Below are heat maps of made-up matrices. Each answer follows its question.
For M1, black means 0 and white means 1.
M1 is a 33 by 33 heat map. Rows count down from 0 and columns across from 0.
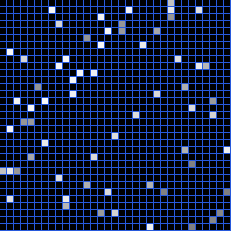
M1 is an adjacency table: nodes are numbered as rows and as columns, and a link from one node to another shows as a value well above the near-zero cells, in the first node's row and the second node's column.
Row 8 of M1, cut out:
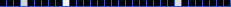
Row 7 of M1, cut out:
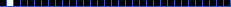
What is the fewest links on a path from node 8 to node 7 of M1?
4
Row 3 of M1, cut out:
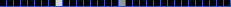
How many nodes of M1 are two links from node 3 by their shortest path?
3
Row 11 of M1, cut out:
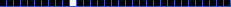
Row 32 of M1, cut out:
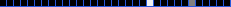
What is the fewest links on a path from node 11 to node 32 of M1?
7
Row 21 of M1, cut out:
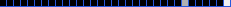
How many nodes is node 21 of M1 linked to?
2
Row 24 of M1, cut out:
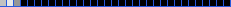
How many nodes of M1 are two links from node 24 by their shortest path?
4
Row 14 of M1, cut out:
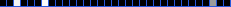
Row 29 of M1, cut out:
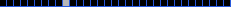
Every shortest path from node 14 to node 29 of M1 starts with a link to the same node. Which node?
node 2
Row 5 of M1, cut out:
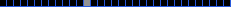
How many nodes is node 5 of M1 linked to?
1
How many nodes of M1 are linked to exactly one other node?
11
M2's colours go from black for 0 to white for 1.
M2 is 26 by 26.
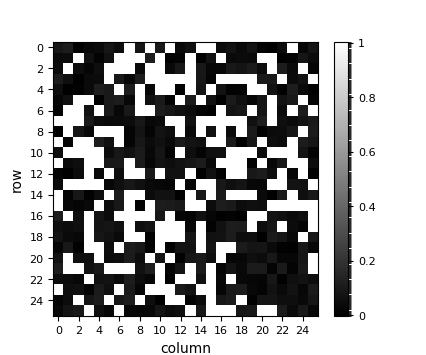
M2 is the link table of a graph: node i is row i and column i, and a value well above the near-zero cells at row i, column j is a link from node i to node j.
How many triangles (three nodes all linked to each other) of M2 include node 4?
5
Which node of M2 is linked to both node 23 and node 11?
node 0
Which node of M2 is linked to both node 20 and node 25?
node 16
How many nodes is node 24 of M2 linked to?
7
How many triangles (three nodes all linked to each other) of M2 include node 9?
8
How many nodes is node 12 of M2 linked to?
10
